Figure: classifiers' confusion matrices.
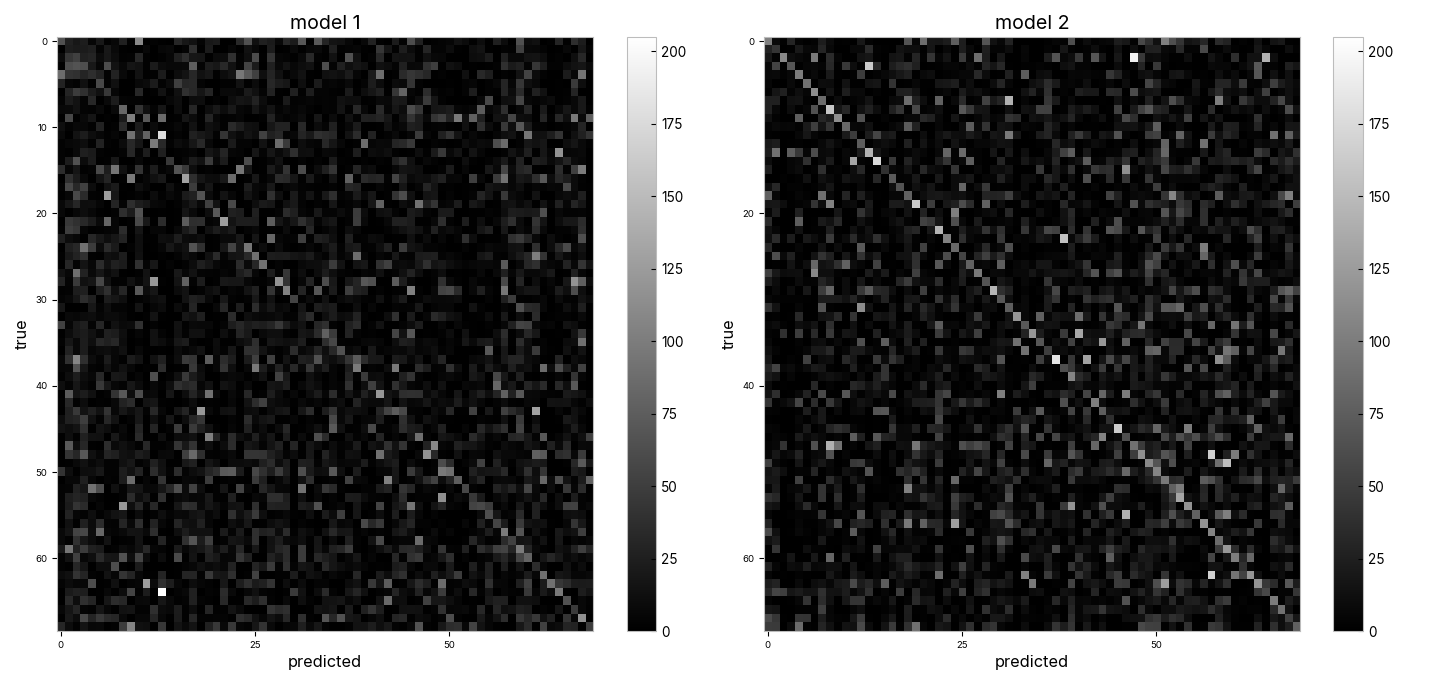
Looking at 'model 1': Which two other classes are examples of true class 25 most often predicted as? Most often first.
61, 38
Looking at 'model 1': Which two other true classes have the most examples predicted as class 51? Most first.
9, 62
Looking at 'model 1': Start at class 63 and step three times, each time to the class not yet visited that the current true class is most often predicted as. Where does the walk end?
64
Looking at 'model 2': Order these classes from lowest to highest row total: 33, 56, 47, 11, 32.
33, 32, 11, 56, 47
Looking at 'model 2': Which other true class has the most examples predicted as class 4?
68
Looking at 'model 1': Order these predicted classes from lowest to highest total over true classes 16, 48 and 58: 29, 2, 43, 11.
11, 29, 43, 2
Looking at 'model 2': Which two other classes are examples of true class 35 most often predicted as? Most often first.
43, 32
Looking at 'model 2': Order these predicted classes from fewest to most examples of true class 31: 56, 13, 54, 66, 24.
54, 13, 66, 24, 56
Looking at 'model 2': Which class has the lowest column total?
2
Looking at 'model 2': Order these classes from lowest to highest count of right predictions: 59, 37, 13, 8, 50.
50, 59, 13, 8, 37
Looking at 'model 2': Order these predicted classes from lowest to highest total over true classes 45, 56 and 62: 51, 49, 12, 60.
12, 49, 60, 51
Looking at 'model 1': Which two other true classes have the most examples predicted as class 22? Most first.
16, 50
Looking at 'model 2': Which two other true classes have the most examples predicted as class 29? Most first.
55, 68
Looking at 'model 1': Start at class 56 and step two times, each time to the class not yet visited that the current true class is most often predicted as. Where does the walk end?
12
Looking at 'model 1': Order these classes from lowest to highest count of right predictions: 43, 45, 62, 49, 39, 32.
45, 32, 39, 49, 43, 62
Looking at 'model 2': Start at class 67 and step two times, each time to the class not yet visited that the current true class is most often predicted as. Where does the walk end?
51
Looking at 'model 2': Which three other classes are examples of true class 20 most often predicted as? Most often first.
24, 51, 53
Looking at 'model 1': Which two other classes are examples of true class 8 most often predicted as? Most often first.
54, 45
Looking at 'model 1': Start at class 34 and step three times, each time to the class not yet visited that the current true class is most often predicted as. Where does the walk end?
67
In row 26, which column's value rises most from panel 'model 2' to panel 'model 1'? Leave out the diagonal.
42
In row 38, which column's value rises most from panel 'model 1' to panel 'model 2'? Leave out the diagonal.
54
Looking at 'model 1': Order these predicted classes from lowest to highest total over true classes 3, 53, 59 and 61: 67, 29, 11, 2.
11, 67, 29, 2
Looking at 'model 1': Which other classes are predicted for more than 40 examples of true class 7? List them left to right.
47, 55, 59
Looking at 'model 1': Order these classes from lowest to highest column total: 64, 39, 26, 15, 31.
39, 26, 15, 64, 31
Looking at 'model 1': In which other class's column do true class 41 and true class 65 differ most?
19
